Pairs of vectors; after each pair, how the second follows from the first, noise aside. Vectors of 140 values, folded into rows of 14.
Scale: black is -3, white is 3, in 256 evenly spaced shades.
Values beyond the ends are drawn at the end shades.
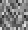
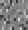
wrapped around, negated, partly zeroed.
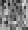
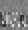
reversed, negated, partly zeroed.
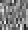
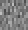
wrapped around, shrunk.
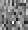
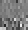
wrapped around, negated, partly zeroed.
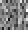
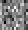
wrapped around, negated.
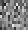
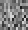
wrapped around, negated.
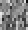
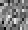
shuffled.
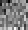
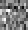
wrapped around, negated.
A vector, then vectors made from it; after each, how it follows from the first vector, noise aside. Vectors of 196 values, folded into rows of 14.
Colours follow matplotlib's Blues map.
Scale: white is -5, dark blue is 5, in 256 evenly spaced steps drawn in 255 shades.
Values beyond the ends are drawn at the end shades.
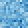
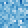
sign-scrambled.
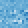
negated, partly zeroed.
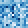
wrapped around, scaled up.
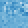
negated, partly zeroed.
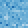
reversed, partly zeroed.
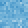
negated, shrunk.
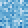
sign-scrambled.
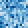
reversed, scaled up.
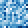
wrapped around, scaled up.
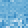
negated, partly zeroed.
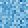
sign-scrambled.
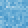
reversed, negated, shrunk.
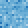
reversed, partly zeroed.
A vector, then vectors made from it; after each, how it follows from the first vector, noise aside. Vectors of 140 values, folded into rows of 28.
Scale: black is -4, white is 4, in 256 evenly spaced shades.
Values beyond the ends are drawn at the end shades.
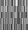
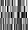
scaled up.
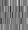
wrapped around, negated, partly zeroed.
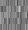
wrapped around, shrunk.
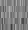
reversed, negated, shrunk.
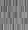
negated, shrunk.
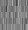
negated, shrunk.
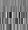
wrapped around, negated, partly zeroed.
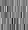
wrapped around, negated, partly zeroed.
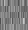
wrapped around, shrunk.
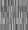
wrapped around, shrunk.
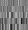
reversed, negated, partly zeroed.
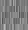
wrapped around, shrunk.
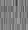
negated, shrunk.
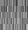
negated, shrunk.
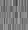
negated, shrunk.
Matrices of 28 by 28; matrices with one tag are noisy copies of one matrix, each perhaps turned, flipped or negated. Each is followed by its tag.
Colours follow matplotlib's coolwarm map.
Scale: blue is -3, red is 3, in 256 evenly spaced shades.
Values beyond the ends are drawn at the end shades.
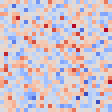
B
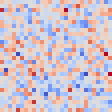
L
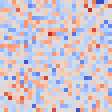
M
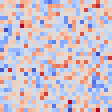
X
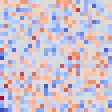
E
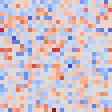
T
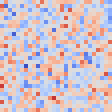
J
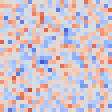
T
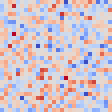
L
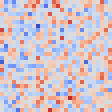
L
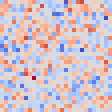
B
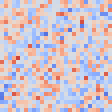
J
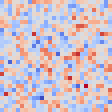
T
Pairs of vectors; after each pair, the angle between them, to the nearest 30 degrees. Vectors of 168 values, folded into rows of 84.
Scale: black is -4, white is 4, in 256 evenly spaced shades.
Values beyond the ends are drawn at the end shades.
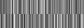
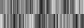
120 degrees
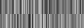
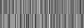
60 degrees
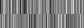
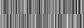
120 degrees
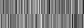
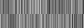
30 degrees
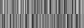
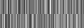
150 degrees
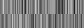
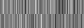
30 degrees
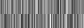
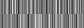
90 degrees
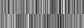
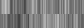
120 degrees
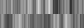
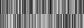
120 degrees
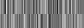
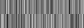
90 degrees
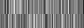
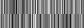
90 degrees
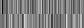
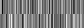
30 degrees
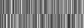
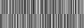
90 degrees
